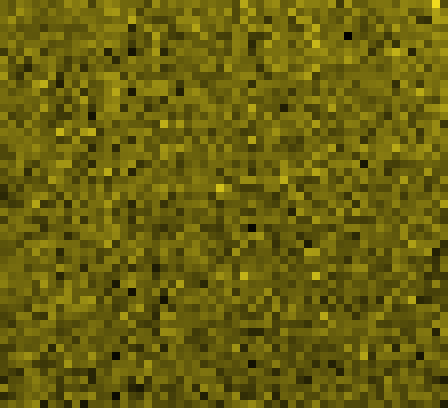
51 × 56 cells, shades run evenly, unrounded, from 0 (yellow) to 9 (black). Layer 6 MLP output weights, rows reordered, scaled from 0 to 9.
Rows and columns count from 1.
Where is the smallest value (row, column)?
1, 55
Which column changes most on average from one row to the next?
32
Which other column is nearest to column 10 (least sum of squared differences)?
24
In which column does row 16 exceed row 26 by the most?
56
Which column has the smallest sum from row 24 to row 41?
7
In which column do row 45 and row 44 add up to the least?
46
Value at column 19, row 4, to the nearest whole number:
3
